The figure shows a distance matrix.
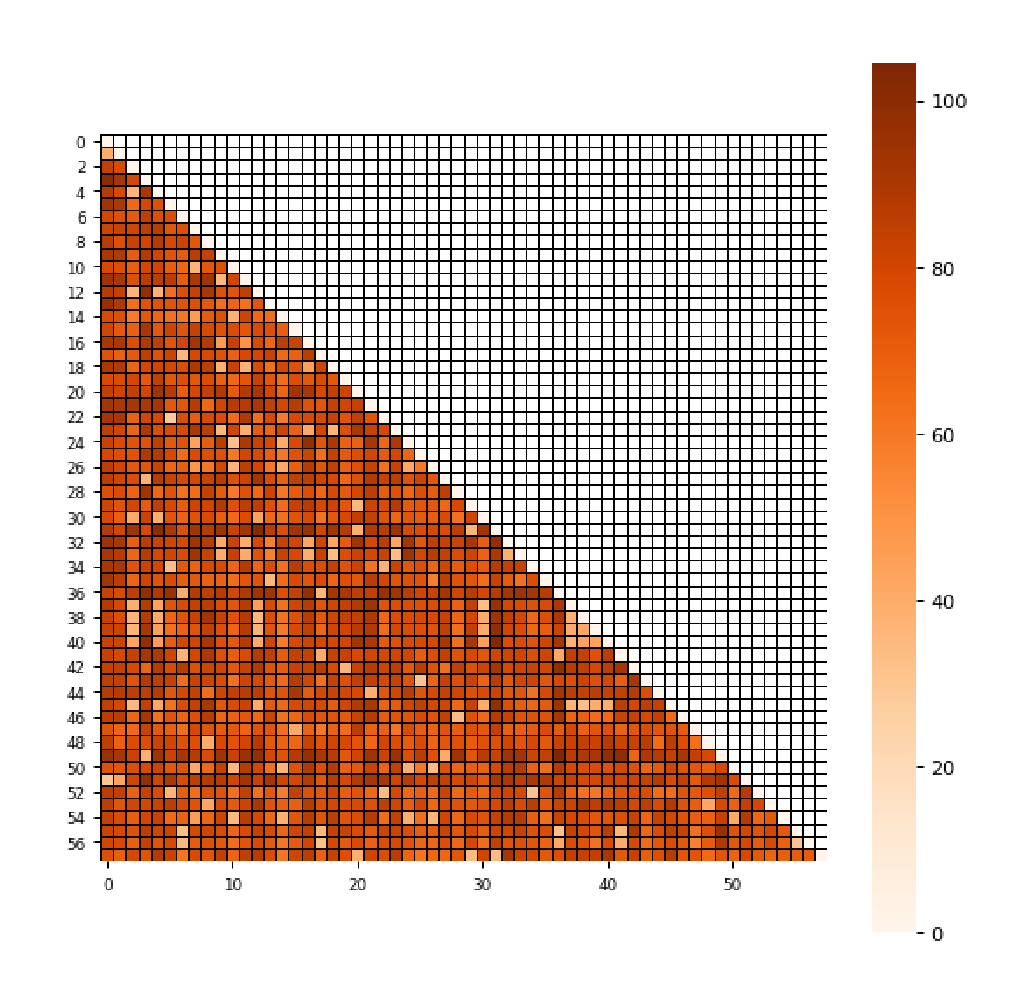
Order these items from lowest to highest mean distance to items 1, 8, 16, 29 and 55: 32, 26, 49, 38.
26, 32, 38, 49
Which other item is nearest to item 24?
10
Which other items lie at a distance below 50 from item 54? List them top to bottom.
7, 10, 14, 24, 26, 50
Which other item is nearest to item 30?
37
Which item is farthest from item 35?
0
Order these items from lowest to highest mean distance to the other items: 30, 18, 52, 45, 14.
14, 30, 52, 45, 18
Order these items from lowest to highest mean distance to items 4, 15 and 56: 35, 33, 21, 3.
35, 33, 21, 3
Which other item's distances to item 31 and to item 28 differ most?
46
